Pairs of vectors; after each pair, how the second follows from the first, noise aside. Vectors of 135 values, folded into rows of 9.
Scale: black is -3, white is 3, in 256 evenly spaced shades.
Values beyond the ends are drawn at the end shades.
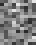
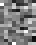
negated.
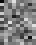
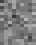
shrunk.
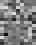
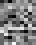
wrapped around, negated.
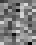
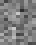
reversed, shrunk.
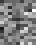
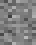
reversed, negated, shrunk.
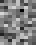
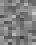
reversed, negated, shrunk.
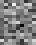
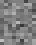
shrunk.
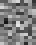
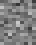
shrunk.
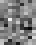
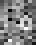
negated.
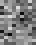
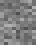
reversed, negated, shrunk.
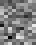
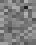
reversed, shrunk.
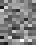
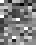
wrapped around, negated.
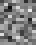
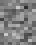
reversed, shrunk.
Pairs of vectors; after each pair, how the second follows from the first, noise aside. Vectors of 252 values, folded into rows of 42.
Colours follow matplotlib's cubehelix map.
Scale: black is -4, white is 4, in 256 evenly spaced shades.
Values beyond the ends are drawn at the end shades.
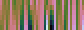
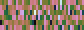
shuffled.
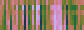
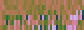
wrapped around, partly zeroed.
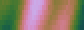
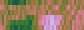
wrapped around, partly zeroed.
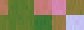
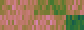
negated, shrunk.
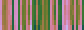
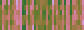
reversed, shrunk.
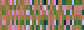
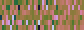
reversed, partly zeroed.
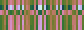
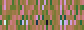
reversed, partly zeroed.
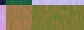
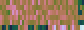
reversed, negated, partly zeroed.
